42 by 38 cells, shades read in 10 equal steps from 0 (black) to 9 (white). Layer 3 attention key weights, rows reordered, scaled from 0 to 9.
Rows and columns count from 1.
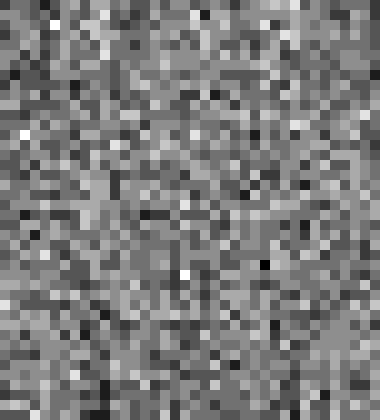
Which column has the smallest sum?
18
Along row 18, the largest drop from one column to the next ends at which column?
27
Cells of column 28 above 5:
10
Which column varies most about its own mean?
11
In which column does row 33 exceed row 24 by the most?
4
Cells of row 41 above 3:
28
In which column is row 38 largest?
8
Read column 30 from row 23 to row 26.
4 4 4 3
